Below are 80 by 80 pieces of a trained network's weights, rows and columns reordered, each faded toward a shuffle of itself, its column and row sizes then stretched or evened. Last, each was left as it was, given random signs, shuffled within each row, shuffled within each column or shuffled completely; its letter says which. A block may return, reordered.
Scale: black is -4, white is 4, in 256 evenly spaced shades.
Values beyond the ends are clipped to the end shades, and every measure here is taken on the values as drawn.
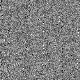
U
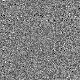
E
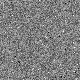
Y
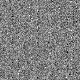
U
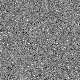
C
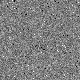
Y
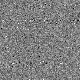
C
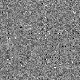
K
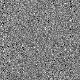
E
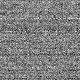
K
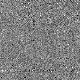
K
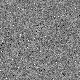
Y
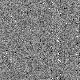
U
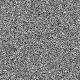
Y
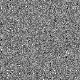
E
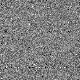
E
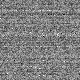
C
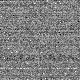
C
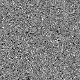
U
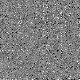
E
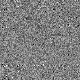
E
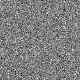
U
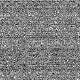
K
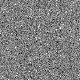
U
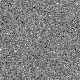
Y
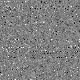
C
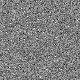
C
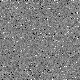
C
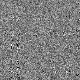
E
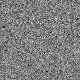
C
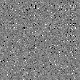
K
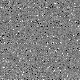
C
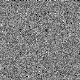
E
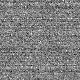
C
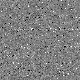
C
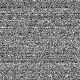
C
